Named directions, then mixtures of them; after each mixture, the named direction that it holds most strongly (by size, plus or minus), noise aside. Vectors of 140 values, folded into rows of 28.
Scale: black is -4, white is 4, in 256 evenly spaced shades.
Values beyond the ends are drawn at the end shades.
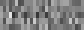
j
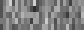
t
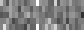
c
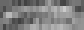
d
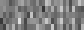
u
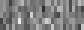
u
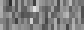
t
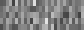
t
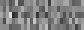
j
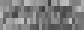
d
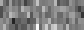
c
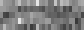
d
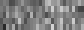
u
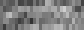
d
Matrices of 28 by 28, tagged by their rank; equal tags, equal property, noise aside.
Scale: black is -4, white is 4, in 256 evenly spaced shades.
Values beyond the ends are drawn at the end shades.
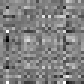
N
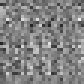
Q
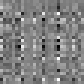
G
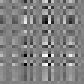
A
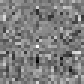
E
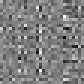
Q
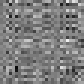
N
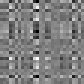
A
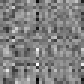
N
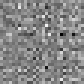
Q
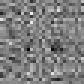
Q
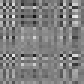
A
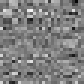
Q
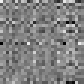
N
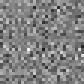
E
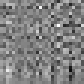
N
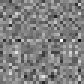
Q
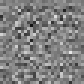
E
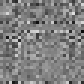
Q
